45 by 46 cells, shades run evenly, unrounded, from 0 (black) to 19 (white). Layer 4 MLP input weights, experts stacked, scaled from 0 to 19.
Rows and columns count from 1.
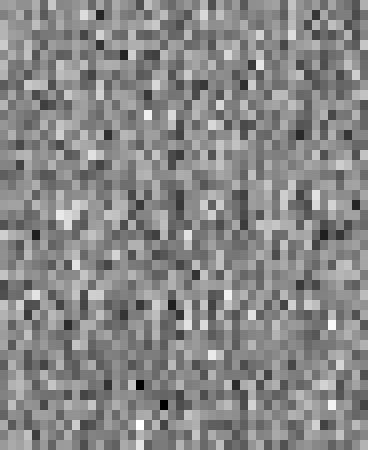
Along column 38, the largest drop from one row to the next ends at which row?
29
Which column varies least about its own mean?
2
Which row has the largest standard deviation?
31
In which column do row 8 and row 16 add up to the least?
22
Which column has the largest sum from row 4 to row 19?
37
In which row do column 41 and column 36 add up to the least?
24
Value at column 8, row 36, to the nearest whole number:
12
